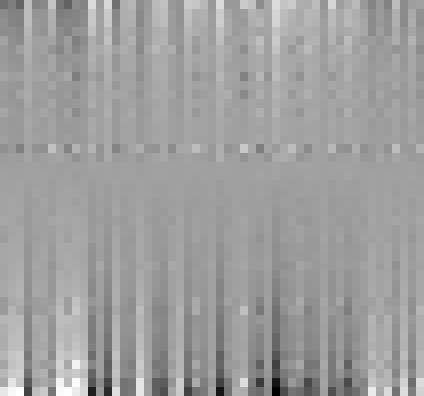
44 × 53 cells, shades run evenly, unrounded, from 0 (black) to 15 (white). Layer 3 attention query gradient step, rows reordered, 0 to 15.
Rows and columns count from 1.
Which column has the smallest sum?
35
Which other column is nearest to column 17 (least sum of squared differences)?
32
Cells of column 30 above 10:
1
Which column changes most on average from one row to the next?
33
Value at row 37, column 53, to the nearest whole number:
10
